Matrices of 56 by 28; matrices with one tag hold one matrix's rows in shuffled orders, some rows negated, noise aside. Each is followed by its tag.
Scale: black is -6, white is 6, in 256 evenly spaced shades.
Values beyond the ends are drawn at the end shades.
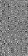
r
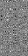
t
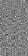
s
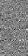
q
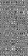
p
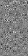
t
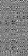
p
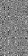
r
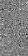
q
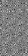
s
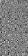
r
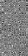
q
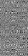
p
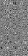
t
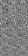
s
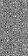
t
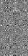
t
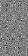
s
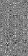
t
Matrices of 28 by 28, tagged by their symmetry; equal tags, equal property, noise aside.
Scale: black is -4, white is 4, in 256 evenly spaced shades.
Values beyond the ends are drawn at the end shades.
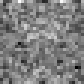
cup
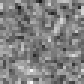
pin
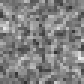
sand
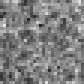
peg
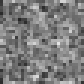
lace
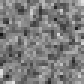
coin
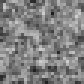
pin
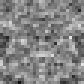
cup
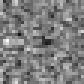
lace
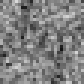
sand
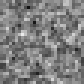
peg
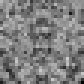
cup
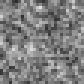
peg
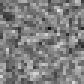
pin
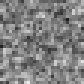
pin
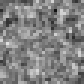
pin
